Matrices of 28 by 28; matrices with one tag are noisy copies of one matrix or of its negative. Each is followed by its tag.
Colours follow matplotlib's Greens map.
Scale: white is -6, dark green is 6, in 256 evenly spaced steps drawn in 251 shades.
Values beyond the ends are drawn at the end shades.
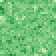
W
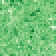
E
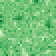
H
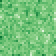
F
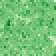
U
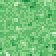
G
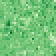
U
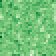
F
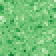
W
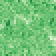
U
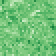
E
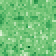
H
